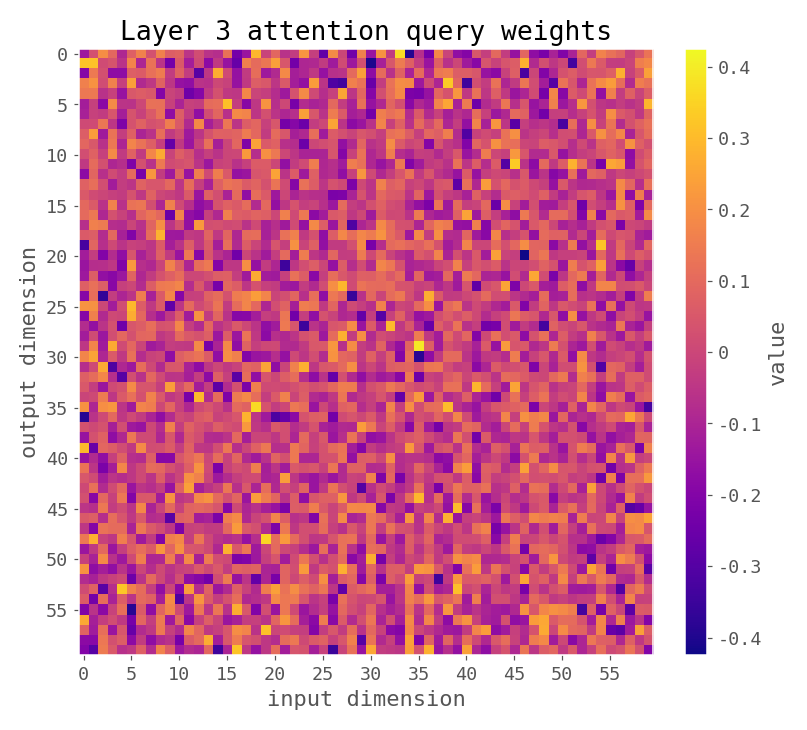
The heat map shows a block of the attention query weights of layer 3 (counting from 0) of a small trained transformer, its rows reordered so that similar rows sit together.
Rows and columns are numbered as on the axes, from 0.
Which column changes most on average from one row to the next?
0
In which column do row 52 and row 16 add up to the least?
37
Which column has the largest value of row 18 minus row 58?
29
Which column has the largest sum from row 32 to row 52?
27
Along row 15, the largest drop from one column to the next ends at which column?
43
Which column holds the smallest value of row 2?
46
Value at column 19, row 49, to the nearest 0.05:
0
